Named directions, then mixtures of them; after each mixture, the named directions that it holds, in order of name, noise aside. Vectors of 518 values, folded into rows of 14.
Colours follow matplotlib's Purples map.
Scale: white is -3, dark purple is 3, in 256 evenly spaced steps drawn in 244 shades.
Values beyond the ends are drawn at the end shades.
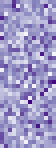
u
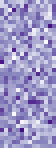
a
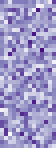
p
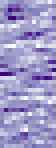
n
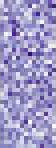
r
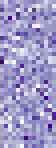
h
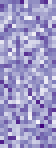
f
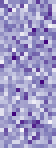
a.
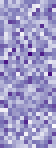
p, r.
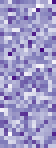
p.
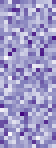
p, u.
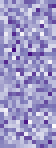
p, r.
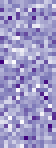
h.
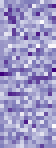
n, r.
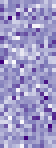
h.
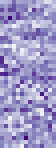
h, n, u.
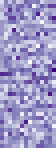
n, r.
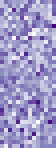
a, f.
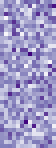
r.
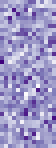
a, h, p.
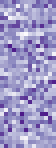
h, n, u.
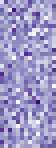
a, f, r.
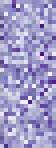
u.
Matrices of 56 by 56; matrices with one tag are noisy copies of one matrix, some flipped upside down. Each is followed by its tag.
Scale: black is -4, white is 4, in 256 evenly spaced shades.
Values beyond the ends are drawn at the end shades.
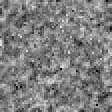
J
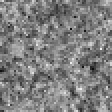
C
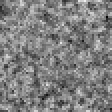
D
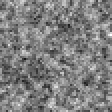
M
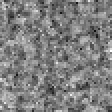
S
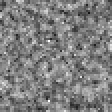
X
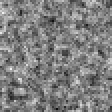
S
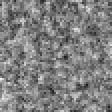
S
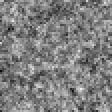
C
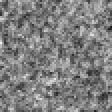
J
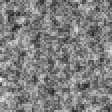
S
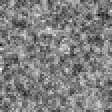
J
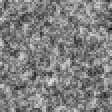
J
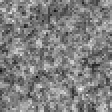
C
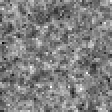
C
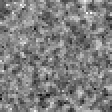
D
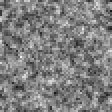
J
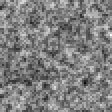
M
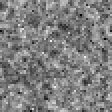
M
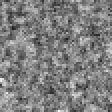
S
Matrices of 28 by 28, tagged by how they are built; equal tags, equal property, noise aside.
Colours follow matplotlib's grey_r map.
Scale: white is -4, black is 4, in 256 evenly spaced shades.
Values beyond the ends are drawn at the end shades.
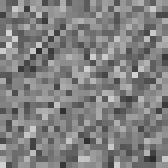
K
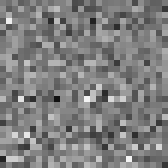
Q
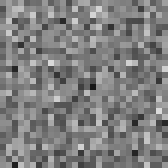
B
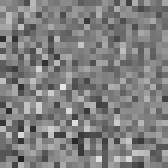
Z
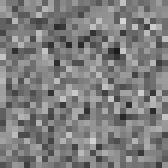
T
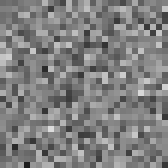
T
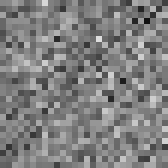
K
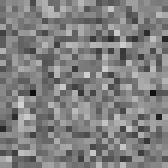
B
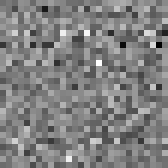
Q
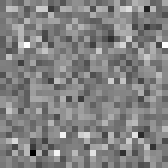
Q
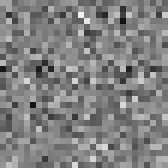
Q
